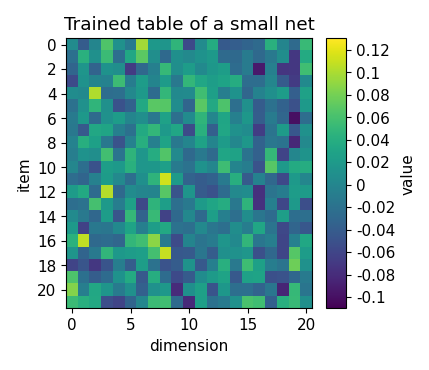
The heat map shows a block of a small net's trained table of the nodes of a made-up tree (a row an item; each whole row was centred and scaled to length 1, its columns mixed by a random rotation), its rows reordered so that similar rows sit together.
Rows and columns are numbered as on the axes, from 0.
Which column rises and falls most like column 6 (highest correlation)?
20
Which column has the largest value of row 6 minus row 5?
4
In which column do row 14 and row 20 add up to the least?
9
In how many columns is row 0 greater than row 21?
9
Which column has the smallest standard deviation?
14
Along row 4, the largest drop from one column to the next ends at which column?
3
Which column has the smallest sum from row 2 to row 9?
19
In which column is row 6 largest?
11
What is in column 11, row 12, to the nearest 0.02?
-0.04
